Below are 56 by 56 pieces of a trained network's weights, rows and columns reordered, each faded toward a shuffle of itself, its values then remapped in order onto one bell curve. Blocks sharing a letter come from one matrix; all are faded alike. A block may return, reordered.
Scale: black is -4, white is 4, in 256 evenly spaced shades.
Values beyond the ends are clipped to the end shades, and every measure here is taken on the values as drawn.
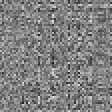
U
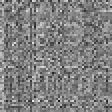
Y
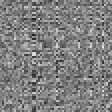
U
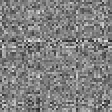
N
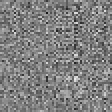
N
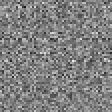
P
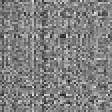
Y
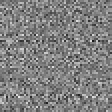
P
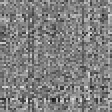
Y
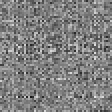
Y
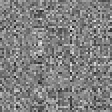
N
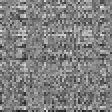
U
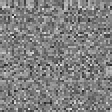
P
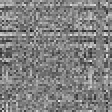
U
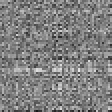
U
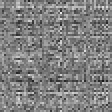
U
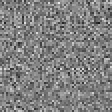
P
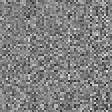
N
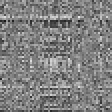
U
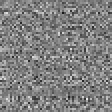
P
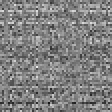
U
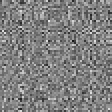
N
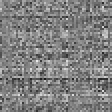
U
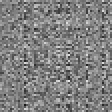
U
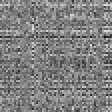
U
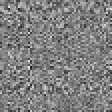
N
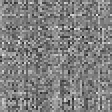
Y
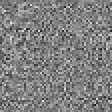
P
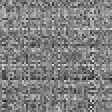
U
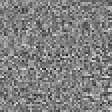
P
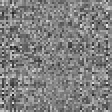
U
